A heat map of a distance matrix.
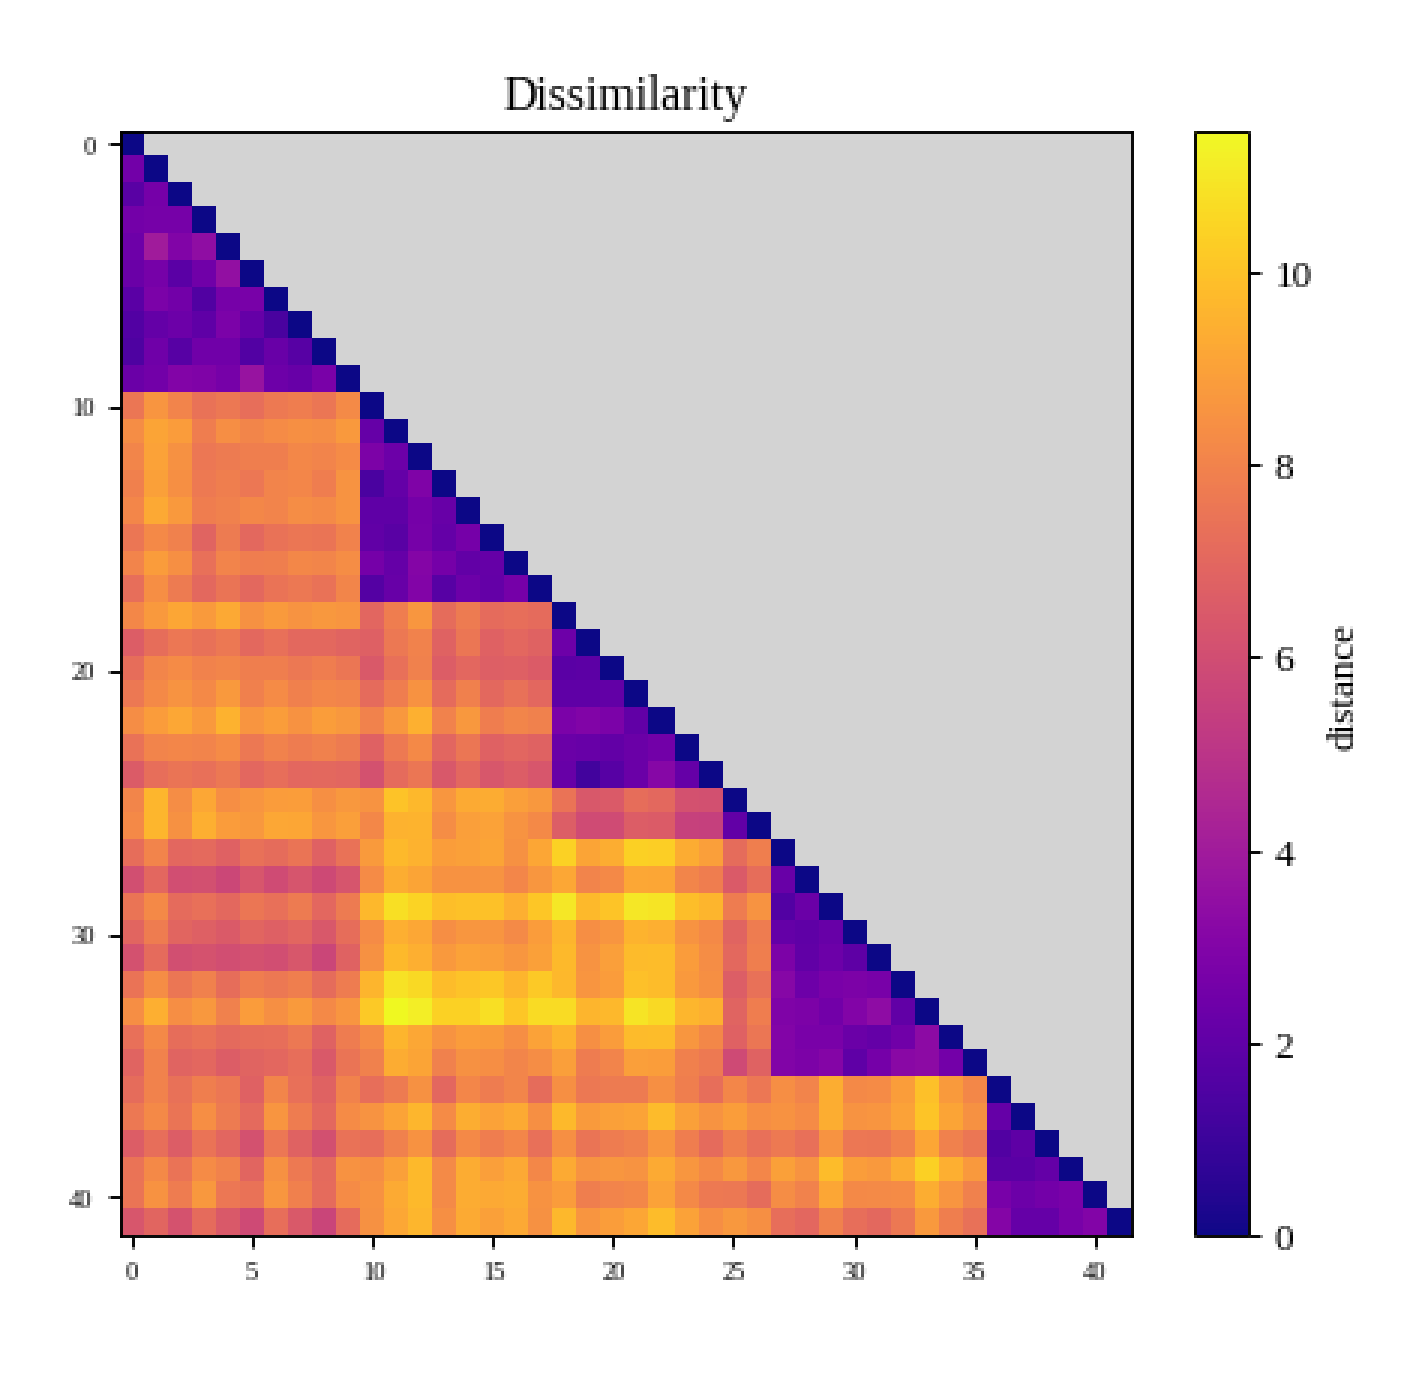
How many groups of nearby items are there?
6
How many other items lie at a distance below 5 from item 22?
6
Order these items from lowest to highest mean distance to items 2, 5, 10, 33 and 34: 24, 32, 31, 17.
31, 32, 17, 24
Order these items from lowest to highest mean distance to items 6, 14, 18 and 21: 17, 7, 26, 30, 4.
17, 7, 4, 26, 30
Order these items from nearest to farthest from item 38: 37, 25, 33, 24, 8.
37, 8, 24, 25, 33
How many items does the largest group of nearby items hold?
10
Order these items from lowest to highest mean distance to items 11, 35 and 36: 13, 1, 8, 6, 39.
13, 39, 8, 6, 1
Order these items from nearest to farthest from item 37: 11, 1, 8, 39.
39, 8, 1, 11
